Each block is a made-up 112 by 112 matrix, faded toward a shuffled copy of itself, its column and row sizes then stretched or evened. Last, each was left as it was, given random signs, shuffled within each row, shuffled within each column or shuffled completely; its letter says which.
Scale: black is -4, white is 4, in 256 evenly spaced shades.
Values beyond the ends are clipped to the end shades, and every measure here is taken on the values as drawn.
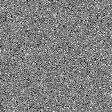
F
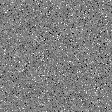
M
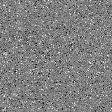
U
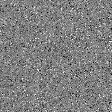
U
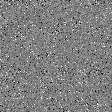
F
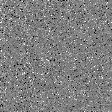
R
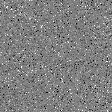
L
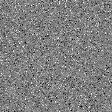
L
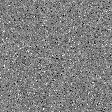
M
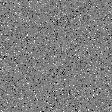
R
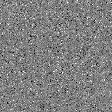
U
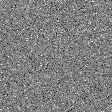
F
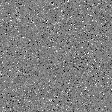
L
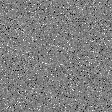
M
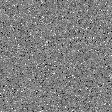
F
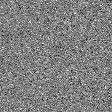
R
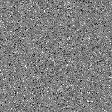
U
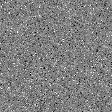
L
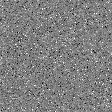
M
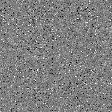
U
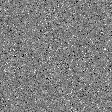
M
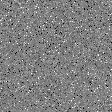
M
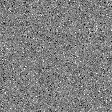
L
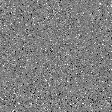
U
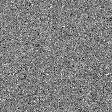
F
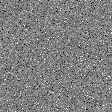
M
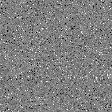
U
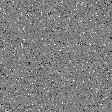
F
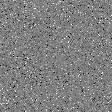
L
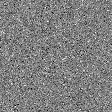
M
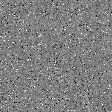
F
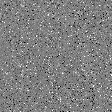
R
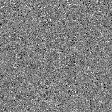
U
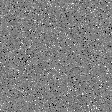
M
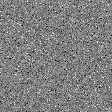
M
